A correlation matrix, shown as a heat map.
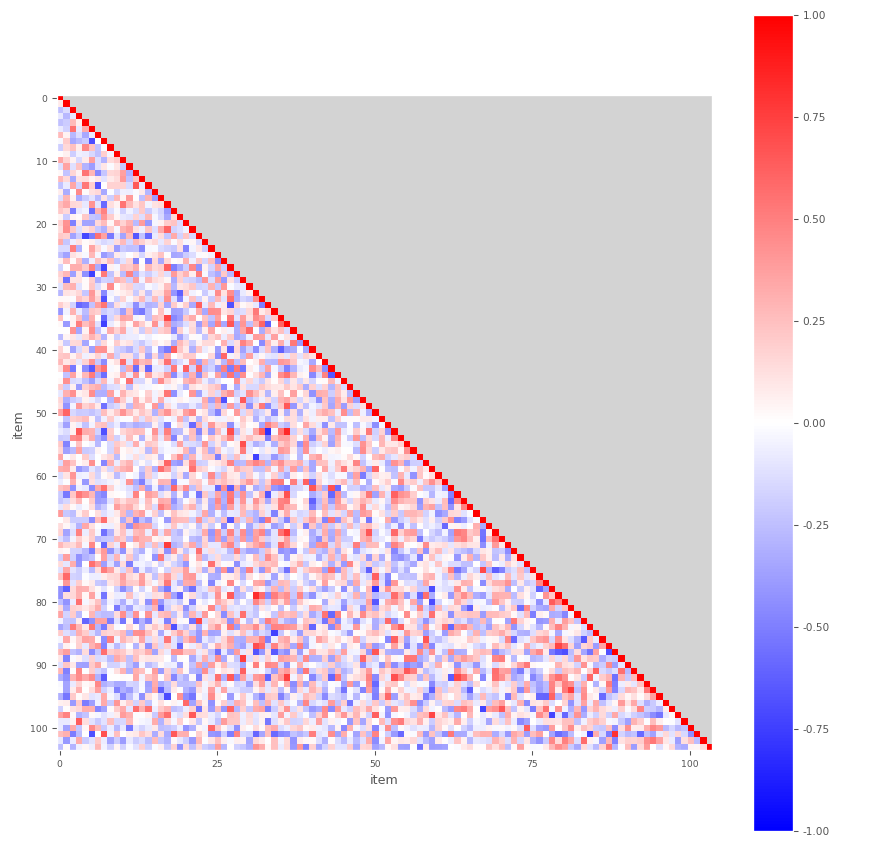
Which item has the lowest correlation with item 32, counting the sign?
7
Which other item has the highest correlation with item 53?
36
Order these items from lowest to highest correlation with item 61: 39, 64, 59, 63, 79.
63, 79, 64, 59, 39
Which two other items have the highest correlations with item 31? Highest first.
79, 87
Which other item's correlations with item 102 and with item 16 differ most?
94
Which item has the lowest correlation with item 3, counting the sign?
33
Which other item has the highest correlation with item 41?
26
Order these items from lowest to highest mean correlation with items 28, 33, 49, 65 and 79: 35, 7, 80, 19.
19, 7, 80, 35
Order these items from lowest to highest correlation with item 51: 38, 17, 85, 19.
38, 17, 85, 19
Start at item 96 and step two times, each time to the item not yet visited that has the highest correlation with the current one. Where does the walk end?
43
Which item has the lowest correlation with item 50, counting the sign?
78
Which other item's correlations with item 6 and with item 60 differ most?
14
